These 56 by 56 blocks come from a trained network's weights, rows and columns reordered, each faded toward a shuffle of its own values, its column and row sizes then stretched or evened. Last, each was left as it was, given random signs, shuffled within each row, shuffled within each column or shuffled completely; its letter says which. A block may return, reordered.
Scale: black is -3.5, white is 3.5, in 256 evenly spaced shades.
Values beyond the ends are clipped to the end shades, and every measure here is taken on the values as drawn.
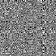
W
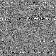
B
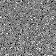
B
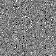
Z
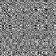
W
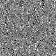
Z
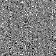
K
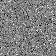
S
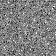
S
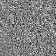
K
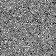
S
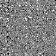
K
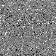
B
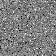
S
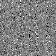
Z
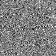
B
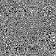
W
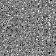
Z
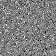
S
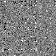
K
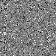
Z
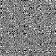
W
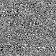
B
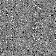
Z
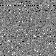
B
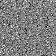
Z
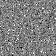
S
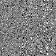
Z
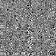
W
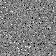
S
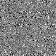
B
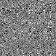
K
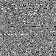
B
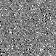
B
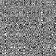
W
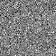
Z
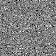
B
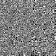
W
